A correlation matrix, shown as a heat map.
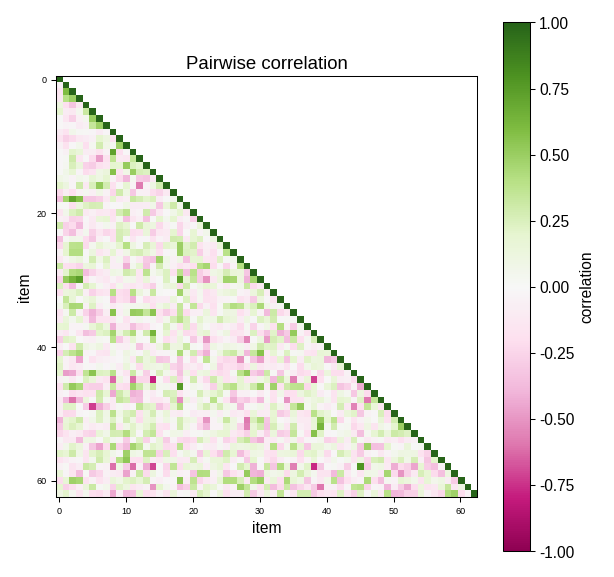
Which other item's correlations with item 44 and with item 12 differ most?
49
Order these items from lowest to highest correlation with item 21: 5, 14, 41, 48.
41, 5, 14, 48
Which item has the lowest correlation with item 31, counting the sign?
39
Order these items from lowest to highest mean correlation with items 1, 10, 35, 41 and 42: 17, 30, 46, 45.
45, 17, 46, 30
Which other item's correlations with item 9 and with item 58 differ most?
38
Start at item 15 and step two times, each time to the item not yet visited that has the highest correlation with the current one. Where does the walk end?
61
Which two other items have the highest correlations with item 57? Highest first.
10, 9
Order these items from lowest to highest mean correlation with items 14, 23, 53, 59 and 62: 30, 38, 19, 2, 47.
30, 2, 19, 47, 38
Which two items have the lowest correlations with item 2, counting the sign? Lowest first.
48, 44
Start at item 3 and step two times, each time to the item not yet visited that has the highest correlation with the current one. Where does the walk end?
18
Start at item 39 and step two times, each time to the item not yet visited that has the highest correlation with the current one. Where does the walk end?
51
